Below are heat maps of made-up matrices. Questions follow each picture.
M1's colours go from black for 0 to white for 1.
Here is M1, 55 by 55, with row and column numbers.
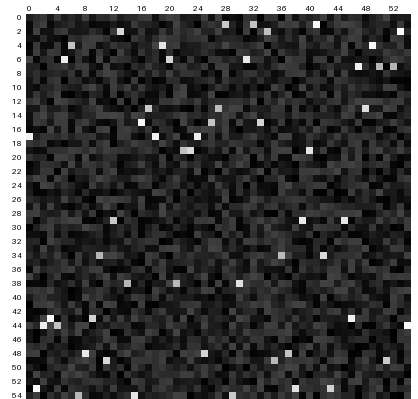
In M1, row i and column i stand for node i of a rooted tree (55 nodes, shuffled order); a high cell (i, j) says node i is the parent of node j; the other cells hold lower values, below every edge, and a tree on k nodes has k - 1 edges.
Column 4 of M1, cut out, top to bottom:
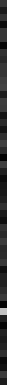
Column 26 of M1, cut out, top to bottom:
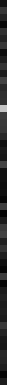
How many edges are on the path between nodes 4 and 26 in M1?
4
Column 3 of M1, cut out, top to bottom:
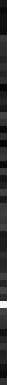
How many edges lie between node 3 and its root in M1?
4
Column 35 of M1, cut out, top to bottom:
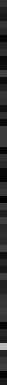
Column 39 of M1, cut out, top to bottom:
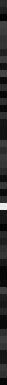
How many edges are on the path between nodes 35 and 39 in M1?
6
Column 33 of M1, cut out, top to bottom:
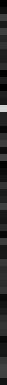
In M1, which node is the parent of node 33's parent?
54
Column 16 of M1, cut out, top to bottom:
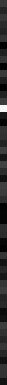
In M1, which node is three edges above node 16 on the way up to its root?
44
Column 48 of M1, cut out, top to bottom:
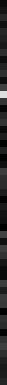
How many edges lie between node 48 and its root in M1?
3
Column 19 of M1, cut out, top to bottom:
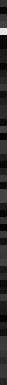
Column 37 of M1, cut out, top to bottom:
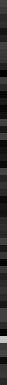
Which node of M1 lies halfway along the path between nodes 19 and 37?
2
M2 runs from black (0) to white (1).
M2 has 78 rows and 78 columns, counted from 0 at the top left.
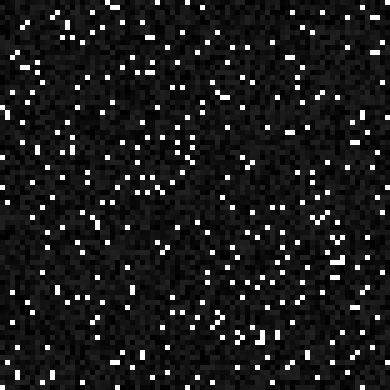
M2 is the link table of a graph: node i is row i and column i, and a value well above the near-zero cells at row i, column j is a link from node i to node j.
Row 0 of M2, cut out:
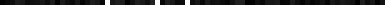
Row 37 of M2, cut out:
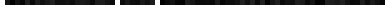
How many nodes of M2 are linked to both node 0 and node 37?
2
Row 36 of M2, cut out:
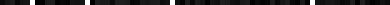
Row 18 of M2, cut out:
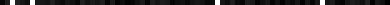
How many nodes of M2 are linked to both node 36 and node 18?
1
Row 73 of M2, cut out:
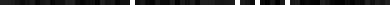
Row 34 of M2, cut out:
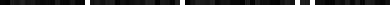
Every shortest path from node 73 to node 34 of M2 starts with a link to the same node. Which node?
node 26
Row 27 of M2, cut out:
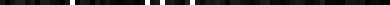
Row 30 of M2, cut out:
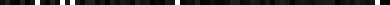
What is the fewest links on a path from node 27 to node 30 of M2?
2
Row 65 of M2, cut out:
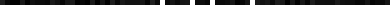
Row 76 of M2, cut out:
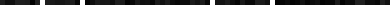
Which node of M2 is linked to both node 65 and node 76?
node 42
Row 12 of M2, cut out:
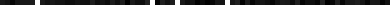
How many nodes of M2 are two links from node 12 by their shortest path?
7
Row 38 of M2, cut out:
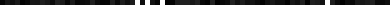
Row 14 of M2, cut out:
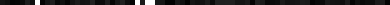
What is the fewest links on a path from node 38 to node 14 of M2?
2
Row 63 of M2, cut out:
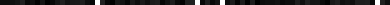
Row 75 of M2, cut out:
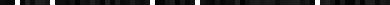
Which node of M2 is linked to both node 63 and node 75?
node 39
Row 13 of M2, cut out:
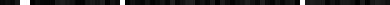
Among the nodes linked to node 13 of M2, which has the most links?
node 60
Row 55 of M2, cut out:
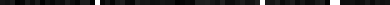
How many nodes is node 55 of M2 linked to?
4
